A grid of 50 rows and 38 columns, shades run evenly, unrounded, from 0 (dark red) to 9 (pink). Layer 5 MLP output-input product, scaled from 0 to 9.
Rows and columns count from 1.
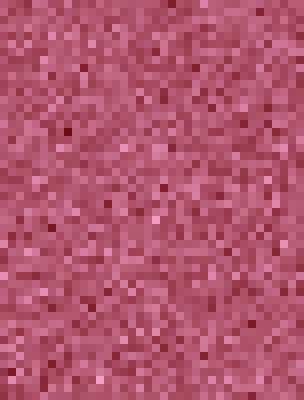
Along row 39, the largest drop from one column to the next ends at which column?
12
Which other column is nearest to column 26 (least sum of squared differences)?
37
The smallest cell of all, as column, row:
9, 17
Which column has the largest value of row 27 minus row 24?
21
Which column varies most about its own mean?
20
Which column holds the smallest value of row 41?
32
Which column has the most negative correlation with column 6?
30
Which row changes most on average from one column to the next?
48
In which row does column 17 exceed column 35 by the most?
31
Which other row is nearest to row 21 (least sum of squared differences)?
40
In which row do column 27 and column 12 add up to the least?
39
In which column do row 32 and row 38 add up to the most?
4
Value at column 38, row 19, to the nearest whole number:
5
